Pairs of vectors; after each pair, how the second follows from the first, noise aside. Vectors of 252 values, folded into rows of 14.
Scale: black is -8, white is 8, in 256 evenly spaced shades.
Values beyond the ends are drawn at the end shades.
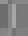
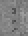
reversed, negated, partly zeroed.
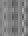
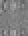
reversed, negated, partly zeroed.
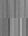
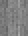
wrapped around, shrunk.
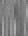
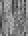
reversed, negated, scaled up.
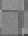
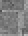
negated.
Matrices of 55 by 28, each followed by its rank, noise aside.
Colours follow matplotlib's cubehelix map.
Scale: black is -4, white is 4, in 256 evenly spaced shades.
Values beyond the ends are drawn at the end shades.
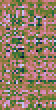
four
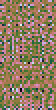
four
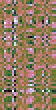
three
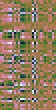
two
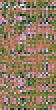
four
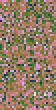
eight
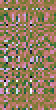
three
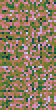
eight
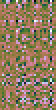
three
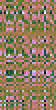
two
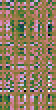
two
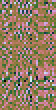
four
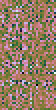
six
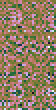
four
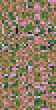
six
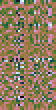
four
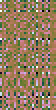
two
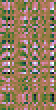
two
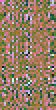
four
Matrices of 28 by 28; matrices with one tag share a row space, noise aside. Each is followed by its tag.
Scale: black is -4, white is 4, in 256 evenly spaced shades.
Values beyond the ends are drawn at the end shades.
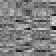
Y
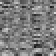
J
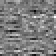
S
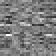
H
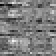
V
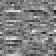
S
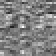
H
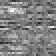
V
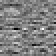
S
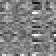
J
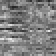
V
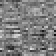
S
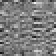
J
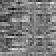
V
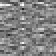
H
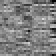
Y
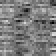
Y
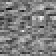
H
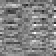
S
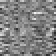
J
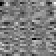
J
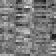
Y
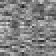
H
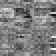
Y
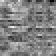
V
